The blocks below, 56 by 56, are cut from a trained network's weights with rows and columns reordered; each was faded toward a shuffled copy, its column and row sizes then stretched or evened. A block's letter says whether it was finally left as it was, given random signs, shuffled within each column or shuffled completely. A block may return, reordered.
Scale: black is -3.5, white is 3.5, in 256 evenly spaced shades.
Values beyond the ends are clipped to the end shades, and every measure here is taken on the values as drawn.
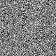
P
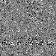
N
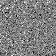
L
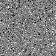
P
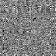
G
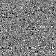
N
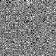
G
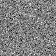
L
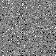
N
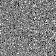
P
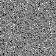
P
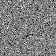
L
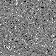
L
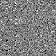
G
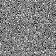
P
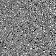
P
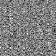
G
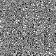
N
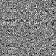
G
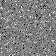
L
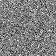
L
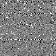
G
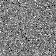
L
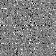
N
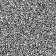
L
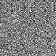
G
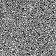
L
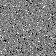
L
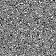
L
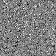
L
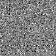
N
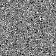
P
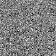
N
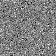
L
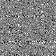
N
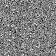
L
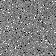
L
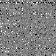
G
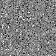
P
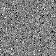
P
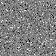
L
